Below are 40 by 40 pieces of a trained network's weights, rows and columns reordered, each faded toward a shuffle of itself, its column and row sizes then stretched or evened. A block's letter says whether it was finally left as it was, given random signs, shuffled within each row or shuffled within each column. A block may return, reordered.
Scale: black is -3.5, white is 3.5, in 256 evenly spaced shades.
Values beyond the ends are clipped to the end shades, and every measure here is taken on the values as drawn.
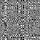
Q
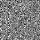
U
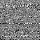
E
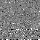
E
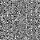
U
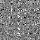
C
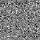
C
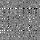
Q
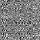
Q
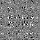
C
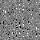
U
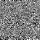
E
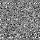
E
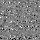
E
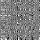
Q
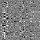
Q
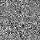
C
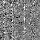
U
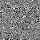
E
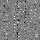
U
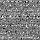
E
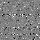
E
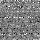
E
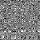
Q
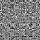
Q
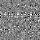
C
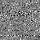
E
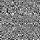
Q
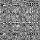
Q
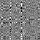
Q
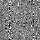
U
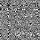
C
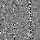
U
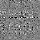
C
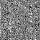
U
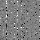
U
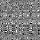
Q
